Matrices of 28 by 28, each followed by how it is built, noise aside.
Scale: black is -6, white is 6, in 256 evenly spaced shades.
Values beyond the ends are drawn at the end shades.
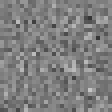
low rank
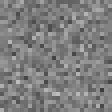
noise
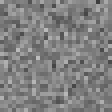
noise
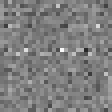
uneven rows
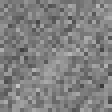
Hankel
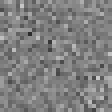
block diagonal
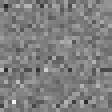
uneven rows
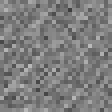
Hankel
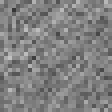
Hankel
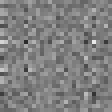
low rank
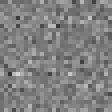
uneven rows
